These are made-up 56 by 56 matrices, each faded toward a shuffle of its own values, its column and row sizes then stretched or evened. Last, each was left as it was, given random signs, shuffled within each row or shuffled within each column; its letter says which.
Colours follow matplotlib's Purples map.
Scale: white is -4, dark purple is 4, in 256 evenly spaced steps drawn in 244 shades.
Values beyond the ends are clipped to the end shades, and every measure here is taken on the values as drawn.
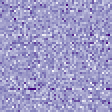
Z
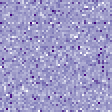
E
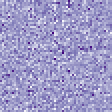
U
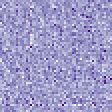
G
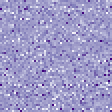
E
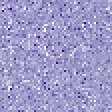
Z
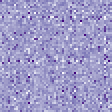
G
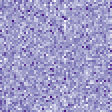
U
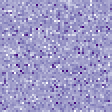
E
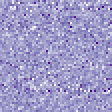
E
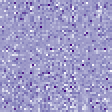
G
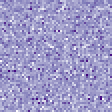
E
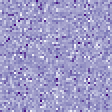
G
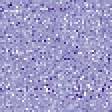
E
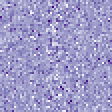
U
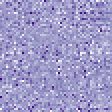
G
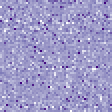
E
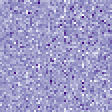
U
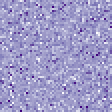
U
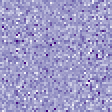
U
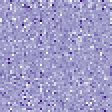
Z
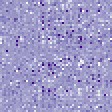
G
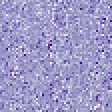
U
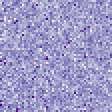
U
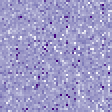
U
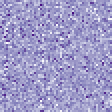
U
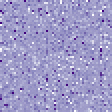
U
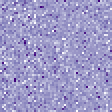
U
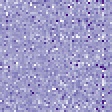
Z
